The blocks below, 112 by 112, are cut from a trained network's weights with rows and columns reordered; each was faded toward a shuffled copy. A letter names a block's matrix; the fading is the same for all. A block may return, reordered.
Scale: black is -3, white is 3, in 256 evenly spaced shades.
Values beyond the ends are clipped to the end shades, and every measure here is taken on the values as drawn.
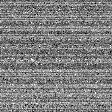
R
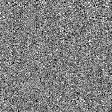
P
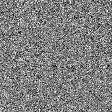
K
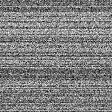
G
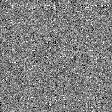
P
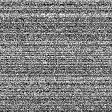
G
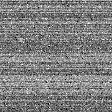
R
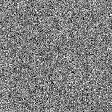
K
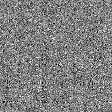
P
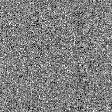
P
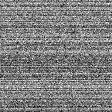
G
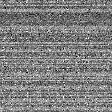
R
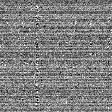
R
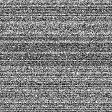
G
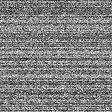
G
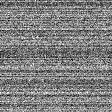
G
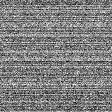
G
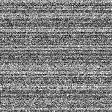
G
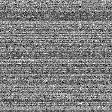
R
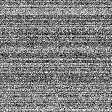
G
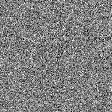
K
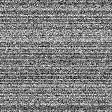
G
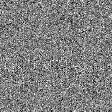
P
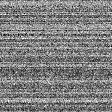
G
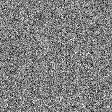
K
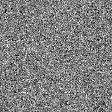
P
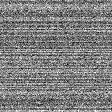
G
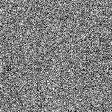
K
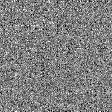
P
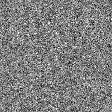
K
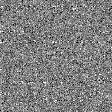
P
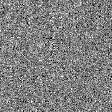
P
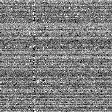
R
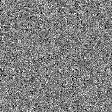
P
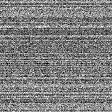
G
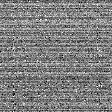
R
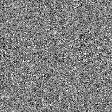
P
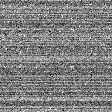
R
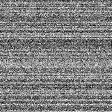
G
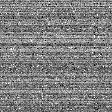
R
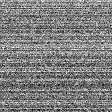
G
